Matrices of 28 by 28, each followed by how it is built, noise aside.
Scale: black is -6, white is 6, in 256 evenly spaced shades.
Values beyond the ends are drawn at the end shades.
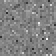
sparse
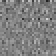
low rank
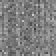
blocks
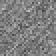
Hankel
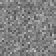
noise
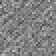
Hankel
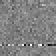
uneven rows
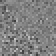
lower triangular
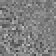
lower triangular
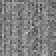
blocks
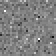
sparse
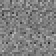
repeating columns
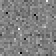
sparse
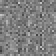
low rank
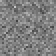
repeating columns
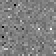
sparse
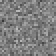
noise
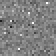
sparse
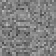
blocks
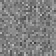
blocks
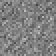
Hankel
